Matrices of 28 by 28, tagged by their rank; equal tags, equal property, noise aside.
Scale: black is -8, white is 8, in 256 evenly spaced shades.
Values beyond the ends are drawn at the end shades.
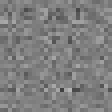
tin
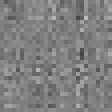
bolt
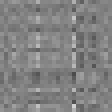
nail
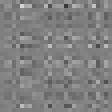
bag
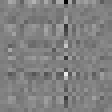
nail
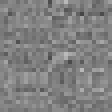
tin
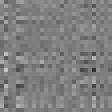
bag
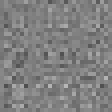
bolt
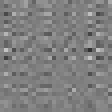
bag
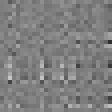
bag
